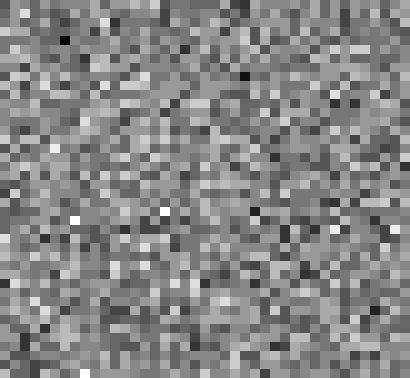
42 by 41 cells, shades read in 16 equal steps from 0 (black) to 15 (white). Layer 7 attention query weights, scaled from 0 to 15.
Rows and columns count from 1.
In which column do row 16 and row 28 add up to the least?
28
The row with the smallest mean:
26
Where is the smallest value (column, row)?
7, 5
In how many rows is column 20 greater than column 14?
16
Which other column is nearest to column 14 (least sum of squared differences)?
32
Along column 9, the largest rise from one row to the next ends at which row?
42
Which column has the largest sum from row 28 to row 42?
24
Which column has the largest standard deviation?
34
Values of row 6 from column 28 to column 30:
9 8 8
